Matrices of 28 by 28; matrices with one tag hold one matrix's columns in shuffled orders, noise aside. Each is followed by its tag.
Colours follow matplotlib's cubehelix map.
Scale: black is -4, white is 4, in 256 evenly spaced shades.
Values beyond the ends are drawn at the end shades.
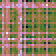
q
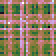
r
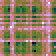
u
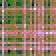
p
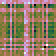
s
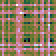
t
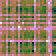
u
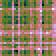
p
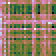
r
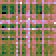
r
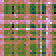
r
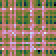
p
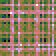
t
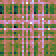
r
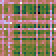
r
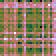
q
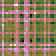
t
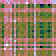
s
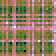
u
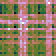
r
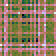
t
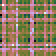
t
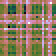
r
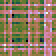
t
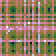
u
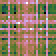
r
